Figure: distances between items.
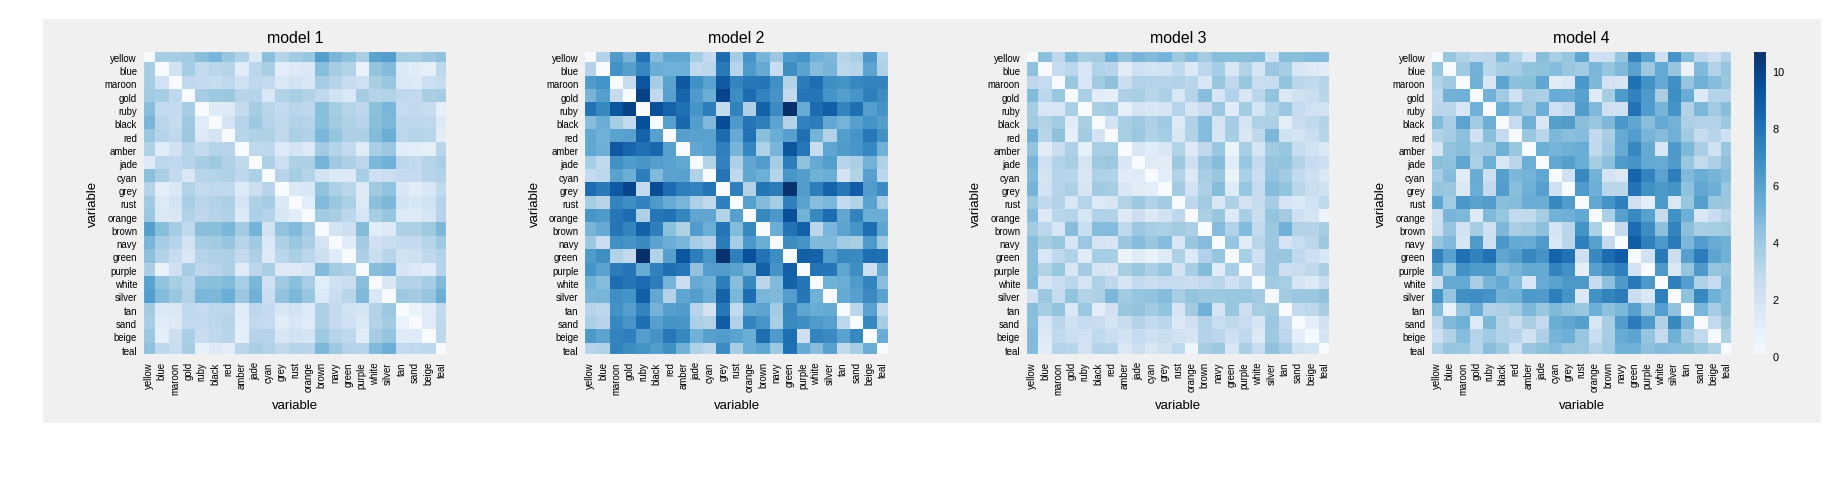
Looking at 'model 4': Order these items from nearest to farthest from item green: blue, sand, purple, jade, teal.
purple, teal, blue, jade, sand
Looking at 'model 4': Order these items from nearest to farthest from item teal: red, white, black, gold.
red, gold, black, white
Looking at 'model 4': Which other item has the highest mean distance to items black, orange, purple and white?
navy
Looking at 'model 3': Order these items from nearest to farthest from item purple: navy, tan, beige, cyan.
navy, tan, beige, cyan
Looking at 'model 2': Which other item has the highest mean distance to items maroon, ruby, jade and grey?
green
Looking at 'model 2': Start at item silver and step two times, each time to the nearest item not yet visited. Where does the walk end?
brown
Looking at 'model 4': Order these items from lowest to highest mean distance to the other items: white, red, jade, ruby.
red, ruby, jade, white
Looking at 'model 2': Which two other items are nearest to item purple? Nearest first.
beige, jade
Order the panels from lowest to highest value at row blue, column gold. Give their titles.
model 3, model 1, model 4, model 2
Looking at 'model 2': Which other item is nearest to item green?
gold
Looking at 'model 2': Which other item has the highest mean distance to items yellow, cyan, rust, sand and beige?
grey
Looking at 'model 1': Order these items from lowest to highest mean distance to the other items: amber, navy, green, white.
amber, green, navy, white
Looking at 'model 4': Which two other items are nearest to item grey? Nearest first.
maroon, cyan
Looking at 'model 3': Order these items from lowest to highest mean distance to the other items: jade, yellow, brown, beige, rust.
beige, rust, jade, brown, yellow
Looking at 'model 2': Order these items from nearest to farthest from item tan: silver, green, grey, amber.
silver, amber, green, grey
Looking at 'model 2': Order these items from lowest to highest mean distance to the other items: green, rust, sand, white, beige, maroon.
rust, sand, white, beige, maroon, green
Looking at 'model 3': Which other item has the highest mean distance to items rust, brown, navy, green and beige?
yellow
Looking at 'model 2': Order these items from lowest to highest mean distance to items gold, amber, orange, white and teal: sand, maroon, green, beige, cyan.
cyan, sand, beige, maroon, green
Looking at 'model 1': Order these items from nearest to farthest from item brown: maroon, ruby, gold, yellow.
gold, maroon, ruby, yellow
